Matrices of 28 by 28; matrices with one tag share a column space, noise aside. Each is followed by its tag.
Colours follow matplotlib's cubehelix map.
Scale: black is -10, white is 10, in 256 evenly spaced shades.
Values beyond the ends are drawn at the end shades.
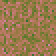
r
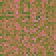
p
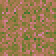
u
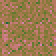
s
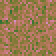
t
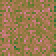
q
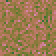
r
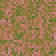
r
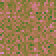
p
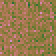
p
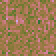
t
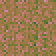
s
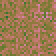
p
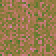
q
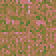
t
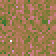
t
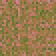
r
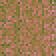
r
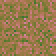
p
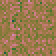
r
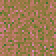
s
